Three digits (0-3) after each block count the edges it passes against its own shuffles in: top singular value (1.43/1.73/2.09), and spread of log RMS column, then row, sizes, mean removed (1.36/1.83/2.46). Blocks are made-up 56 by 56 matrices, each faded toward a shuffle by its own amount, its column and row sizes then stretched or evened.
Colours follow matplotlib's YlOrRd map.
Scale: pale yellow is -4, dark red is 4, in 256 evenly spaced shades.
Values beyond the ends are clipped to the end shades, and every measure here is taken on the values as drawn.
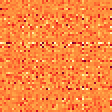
2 2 3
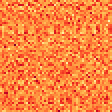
3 0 1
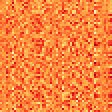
3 3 1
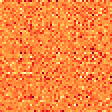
2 1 2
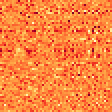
2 1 2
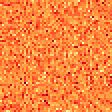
2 0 0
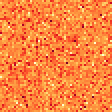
1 0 0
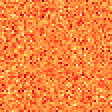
1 1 1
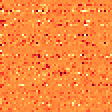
0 1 3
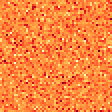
0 0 1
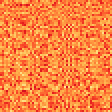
3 0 2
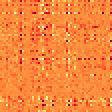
3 2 3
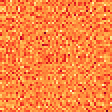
3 1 0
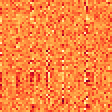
3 3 0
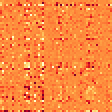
3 3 2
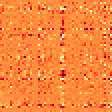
3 3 3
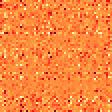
0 2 3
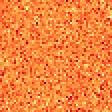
0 1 0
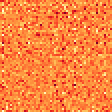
1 2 2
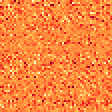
1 0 2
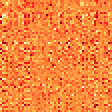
3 2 2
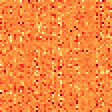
0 3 1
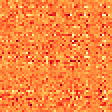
1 2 3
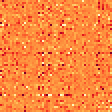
2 2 2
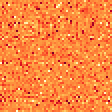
1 0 1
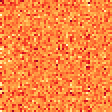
1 2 1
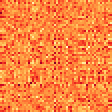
3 2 2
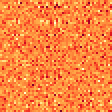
2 1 2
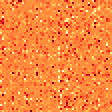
0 2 0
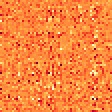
0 2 2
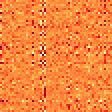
3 3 2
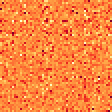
1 2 1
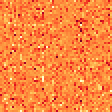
1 2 0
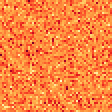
1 0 0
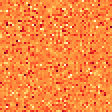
1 1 1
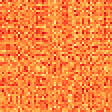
3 2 1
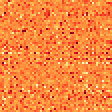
2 0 2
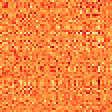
3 2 2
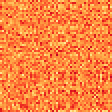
3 1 1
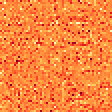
1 1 1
